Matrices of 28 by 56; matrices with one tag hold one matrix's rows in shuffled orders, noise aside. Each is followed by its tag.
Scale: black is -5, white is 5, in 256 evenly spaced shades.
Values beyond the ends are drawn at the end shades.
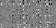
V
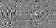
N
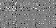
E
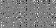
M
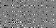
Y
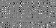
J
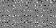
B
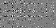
Y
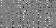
V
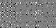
N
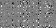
V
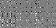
N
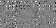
E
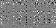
M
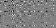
Y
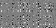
V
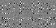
J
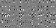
J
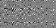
Y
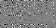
Y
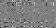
Y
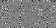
J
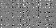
V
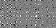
N
